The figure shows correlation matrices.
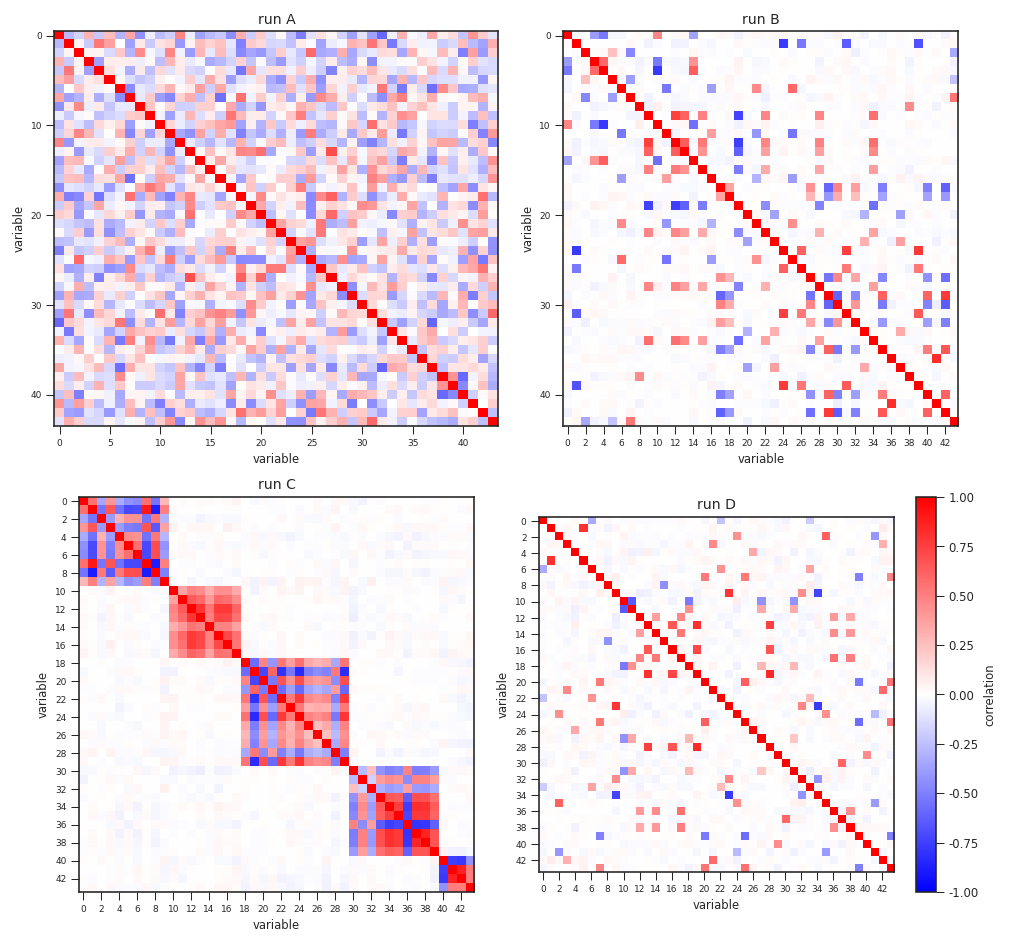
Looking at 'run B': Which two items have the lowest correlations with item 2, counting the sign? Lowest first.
7, 43
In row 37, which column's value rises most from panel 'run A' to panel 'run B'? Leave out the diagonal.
23
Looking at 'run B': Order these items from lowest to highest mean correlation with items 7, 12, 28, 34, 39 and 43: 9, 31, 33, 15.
33, 31, 15, 9
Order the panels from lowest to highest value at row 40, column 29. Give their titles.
run C, run A, run D, run B
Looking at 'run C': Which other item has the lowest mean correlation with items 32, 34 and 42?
40
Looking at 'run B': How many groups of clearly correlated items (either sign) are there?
9
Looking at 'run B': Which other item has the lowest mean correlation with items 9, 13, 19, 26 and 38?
1
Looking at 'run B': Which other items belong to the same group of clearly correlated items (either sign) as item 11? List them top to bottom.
6, 16, 21, 25
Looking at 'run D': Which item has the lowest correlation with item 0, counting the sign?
6
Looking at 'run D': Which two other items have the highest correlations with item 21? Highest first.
42, 3
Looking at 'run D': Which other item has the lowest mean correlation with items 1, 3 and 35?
41
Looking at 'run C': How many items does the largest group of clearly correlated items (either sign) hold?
12
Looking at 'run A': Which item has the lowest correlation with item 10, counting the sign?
41
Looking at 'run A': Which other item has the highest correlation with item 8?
2
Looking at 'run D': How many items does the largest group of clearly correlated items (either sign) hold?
5
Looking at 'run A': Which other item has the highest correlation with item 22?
26
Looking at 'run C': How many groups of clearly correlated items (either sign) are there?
5
